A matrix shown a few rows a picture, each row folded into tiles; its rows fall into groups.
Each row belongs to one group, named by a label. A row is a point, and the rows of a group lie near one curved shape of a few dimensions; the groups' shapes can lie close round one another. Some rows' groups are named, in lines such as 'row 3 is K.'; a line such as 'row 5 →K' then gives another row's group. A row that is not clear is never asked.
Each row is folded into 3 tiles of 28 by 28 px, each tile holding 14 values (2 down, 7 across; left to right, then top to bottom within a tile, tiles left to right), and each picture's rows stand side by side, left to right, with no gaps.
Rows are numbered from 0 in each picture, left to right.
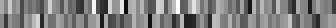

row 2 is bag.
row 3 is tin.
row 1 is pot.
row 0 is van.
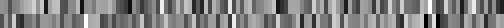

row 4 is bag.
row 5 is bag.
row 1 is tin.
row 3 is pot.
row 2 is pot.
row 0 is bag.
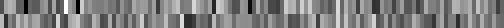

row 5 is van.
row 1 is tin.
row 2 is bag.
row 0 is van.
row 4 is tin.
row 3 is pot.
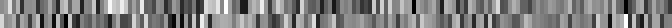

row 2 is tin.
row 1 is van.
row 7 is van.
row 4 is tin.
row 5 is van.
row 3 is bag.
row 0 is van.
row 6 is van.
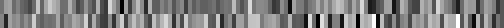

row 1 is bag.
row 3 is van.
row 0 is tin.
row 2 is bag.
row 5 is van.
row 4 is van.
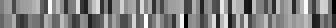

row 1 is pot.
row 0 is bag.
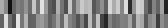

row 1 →bag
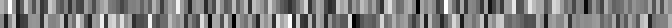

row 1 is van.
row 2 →van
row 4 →bag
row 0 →bag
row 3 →van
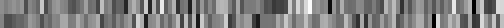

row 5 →bag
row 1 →pot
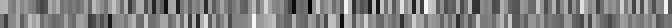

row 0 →van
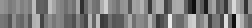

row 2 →van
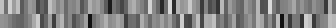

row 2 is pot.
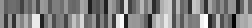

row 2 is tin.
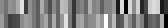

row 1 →tin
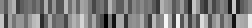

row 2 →bag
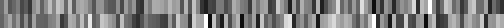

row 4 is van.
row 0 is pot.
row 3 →bag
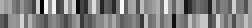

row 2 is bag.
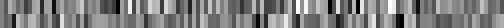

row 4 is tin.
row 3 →tin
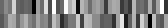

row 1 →van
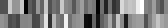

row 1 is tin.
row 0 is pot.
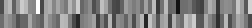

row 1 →pot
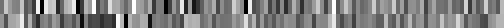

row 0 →tin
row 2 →van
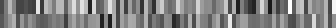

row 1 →pot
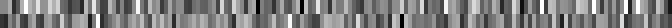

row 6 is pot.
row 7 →tin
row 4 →van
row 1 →bag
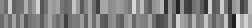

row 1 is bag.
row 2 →bag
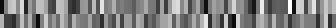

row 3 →pot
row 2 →van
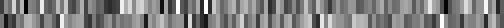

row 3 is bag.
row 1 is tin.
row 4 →van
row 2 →pot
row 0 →pot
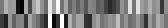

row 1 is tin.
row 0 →pot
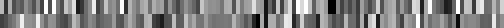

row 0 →tin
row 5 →pot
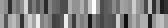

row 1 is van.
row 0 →van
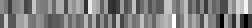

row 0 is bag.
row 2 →van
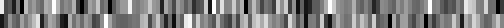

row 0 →tin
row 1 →van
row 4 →van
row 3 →van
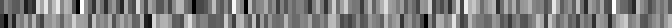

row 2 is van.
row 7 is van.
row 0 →tin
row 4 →van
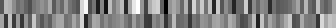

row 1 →tin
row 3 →bag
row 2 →bag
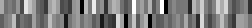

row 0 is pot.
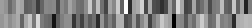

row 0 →van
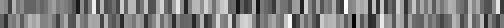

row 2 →van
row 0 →van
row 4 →pot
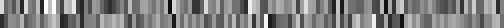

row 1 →bag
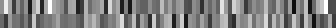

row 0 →tin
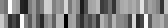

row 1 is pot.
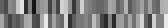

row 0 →pot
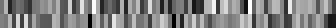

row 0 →pot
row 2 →tin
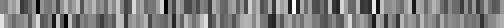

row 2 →bag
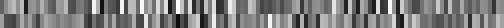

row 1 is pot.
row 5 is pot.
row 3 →bag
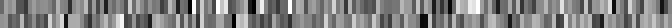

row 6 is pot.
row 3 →pot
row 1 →tin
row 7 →pot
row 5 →tin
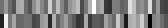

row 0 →bag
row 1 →van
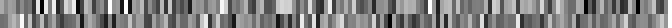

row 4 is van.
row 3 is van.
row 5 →pot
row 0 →tin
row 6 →bag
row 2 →tin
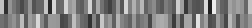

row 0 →tin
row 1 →pot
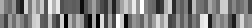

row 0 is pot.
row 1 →tin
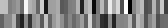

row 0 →bag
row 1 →bag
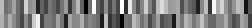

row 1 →pot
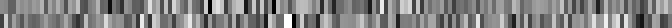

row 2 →tin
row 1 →van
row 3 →tin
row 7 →van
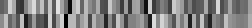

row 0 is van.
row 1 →bag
